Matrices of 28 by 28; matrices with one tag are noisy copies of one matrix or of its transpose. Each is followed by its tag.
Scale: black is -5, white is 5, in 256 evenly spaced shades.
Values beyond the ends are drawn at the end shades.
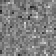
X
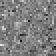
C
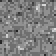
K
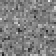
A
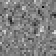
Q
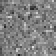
X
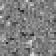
Q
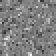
K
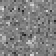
Q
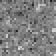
K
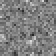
Q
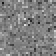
A
